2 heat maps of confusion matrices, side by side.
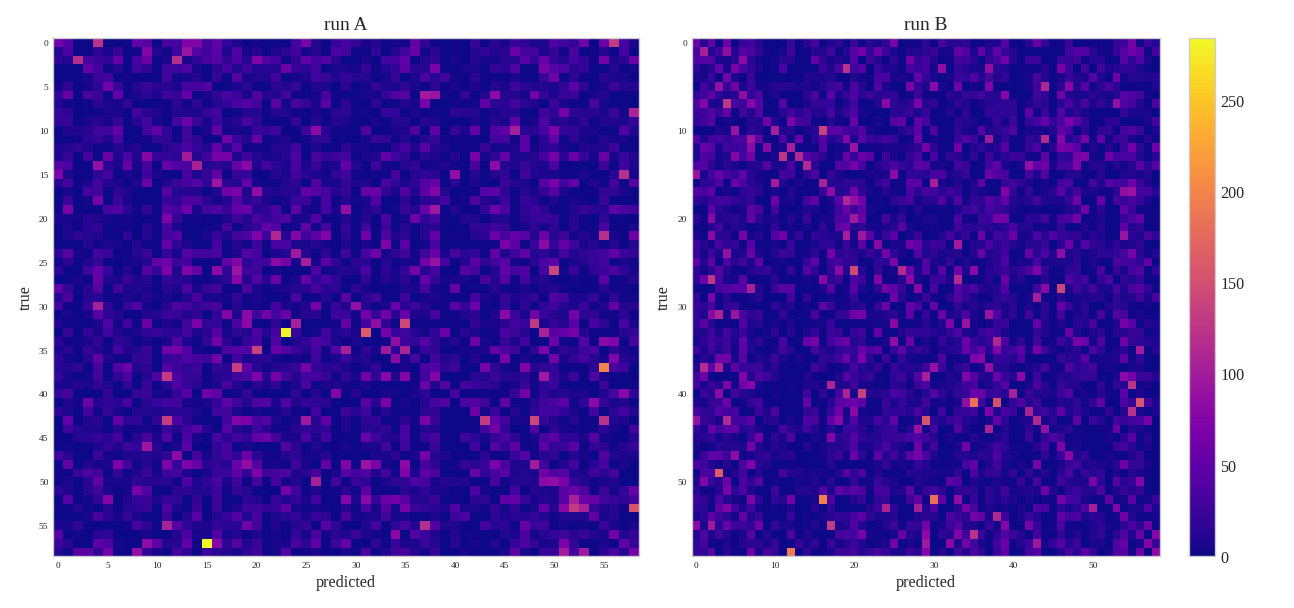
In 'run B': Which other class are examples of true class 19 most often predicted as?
49
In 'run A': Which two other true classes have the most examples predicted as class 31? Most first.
33, 48
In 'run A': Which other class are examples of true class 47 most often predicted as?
12
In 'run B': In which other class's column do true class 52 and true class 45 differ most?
16
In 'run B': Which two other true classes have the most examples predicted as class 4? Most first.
7, 43
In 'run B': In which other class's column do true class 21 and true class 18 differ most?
20
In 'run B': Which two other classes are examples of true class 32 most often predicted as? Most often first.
34, 25
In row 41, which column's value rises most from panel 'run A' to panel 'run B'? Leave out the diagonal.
35
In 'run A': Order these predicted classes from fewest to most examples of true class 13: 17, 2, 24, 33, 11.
2, 11, 24, 33, 17
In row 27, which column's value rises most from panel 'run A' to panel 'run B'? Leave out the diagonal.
2
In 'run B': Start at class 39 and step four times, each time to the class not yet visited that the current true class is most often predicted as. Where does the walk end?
38
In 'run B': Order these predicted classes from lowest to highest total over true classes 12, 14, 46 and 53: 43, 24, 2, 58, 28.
2, 58, 43, 24, 28
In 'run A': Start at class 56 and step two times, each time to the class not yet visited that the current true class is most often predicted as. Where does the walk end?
55
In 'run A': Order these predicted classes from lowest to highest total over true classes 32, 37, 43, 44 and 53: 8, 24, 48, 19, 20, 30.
30, 8, 20, 24, 19, 48
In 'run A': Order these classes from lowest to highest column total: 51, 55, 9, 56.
56, 51, 9, 55
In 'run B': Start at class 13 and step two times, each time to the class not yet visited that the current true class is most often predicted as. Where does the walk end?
44
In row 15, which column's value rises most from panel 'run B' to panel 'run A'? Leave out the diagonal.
57
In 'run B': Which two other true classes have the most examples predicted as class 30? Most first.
52, 16
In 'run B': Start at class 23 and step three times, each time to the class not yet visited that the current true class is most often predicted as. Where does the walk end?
5
